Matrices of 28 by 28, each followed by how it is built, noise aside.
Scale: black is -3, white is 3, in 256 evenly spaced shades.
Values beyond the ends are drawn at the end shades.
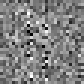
uneven columns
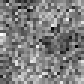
smooth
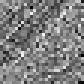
Hankel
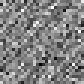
Hankel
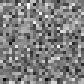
repeating columns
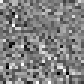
lower triangular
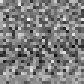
repeating columns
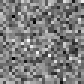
repeating rows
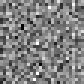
repeating rows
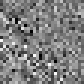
lower triangular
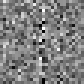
uneven columns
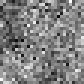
smooth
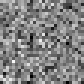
repeating rows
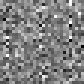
uneven columns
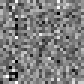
uneven columns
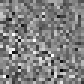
lower triangular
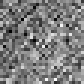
Hankel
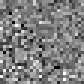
lower triangular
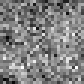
smooth
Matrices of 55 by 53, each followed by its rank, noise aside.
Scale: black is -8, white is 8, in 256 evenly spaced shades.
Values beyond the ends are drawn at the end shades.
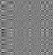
one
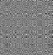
three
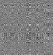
three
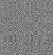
four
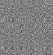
four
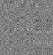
four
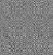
four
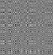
two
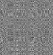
four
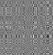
two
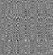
three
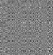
four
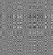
two
